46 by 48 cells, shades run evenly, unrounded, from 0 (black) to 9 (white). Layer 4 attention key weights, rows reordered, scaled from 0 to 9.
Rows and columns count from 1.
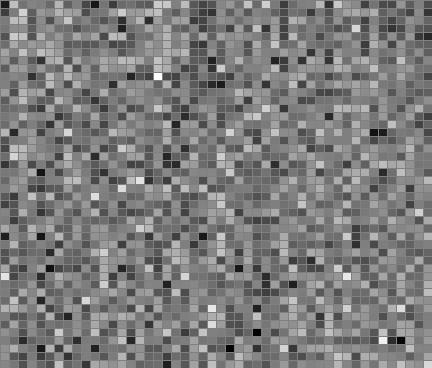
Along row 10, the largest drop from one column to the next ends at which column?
19
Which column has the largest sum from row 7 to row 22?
3
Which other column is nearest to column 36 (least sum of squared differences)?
47
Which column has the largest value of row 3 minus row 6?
8
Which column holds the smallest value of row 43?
45
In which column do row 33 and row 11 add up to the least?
25
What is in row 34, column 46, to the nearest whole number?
6
